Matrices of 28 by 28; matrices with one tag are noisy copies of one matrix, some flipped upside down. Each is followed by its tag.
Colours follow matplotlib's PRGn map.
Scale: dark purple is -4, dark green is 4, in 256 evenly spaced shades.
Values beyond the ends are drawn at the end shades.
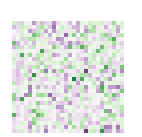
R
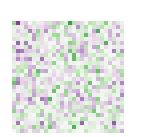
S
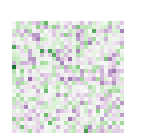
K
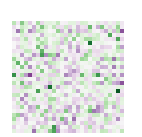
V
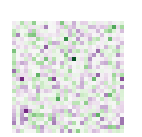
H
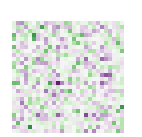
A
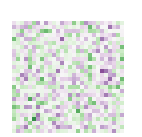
A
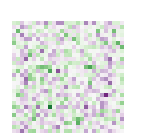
A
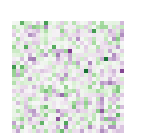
K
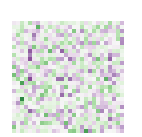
K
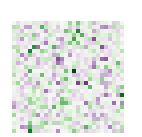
A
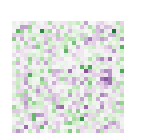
A
